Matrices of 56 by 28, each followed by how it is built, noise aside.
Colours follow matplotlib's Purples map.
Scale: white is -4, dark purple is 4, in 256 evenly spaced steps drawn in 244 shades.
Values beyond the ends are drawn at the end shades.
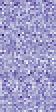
repeating columns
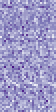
repeating columns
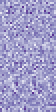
repeating columns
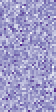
noise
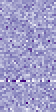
uneven rows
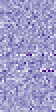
uneven rows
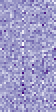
uneven columns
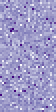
sparse
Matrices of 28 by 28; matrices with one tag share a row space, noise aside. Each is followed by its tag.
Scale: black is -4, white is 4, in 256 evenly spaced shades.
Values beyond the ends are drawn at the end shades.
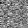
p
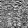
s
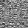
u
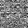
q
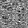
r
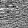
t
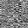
s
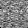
p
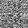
s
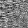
t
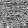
q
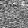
u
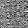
q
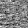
t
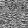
u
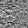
t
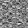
r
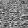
u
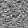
r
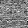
q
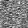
r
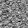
r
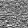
t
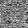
q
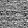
q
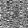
p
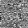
s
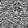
s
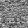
u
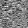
r
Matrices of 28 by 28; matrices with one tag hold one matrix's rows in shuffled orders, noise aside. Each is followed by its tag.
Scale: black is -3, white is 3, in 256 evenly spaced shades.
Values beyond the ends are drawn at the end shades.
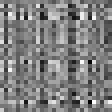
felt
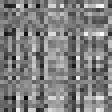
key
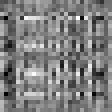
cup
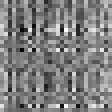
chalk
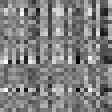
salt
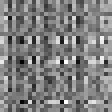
chalk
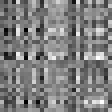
key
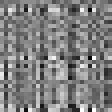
felt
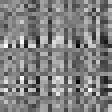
salt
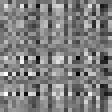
salt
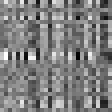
salt
